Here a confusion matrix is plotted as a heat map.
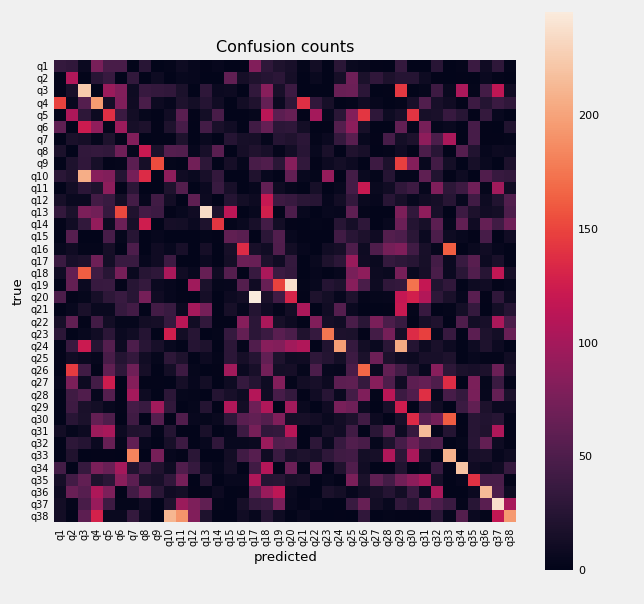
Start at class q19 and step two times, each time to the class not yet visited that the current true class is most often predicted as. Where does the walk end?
q17
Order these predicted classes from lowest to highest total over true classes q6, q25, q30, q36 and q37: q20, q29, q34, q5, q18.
q34, q20, q29, q5, q18
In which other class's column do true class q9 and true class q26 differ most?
q2
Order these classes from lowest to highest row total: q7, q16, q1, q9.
q1, q7, q16, q9
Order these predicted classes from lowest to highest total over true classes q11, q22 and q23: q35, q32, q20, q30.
q20, q32, q35, q30
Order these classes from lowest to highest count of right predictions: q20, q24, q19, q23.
q20, q19, q23, q24
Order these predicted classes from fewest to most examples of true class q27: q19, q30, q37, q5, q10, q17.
q10, q17, q37, q30, q19, q5
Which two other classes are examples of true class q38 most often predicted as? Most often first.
q10, q11
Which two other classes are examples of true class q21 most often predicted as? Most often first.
q29, q12
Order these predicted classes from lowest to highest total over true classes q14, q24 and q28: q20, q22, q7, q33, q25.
q22, q33, q25, q20, q7
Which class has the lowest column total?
q14
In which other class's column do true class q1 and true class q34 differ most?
q18
